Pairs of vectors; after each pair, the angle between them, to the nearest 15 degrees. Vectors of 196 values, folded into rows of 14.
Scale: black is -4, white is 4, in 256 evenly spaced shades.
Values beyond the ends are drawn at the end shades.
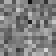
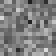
15 degrees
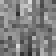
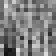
75 degrees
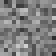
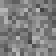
60 degrees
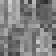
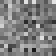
60 degrees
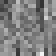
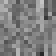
165 degrees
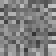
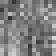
60 degrees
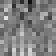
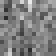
150 degrees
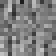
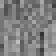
120 degrees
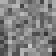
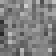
45 degrees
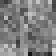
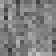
135 degrees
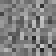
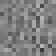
15 degrees
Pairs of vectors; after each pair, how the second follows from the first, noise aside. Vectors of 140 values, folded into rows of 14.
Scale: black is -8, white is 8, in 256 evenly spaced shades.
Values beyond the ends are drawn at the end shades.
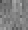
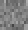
wrapped around.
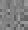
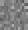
wrapped around, negated.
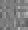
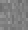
reversed, shrunk.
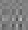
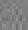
negated, shrunk.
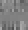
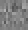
wrapped around, negated.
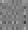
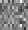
wrapped around, negated, scaled up.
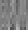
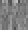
reversed, negated.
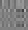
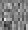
reversed, negated, scaled up.
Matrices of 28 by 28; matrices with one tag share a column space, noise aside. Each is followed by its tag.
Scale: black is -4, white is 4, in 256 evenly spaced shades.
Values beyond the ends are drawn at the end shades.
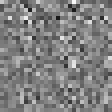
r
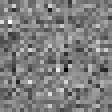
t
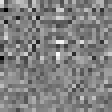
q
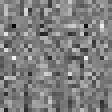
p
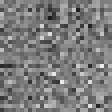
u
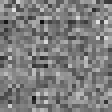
r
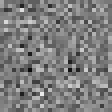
t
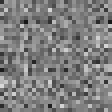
t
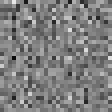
r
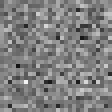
u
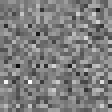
u
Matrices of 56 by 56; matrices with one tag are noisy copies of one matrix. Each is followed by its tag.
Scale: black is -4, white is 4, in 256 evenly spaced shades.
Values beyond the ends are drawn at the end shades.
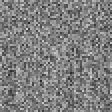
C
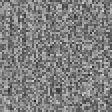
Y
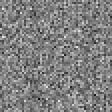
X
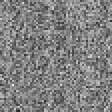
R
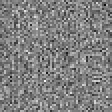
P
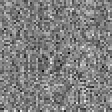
R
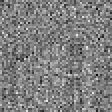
C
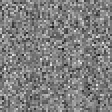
X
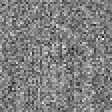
C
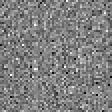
P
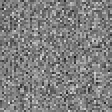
P
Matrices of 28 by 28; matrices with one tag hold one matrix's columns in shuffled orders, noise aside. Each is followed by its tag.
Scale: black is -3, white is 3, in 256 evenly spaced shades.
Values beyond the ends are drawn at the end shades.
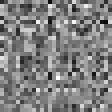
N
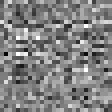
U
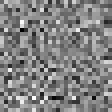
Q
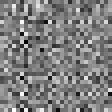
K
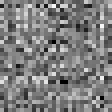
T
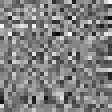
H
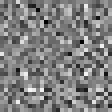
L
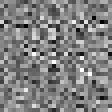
U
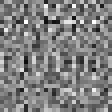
N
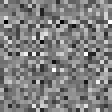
U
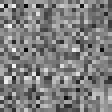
T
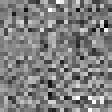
Q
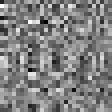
N
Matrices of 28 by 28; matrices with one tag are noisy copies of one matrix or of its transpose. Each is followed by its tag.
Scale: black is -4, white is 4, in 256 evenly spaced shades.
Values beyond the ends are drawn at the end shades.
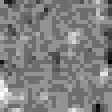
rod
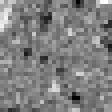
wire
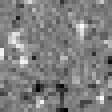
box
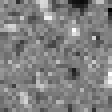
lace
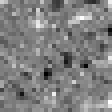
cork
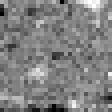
rod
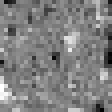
rod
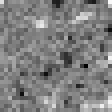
cork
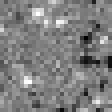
box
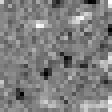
cork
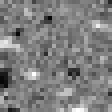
lace
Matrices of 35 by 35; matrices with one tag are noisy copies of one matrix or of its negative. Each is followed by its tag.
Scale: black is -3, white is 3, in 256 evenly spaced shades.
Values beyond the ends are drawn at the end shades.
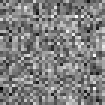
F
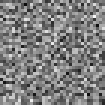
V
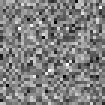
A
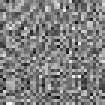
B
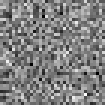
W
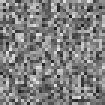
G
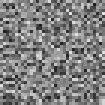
V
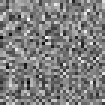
B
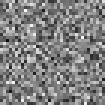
A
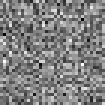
F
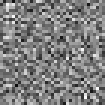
V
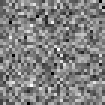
A
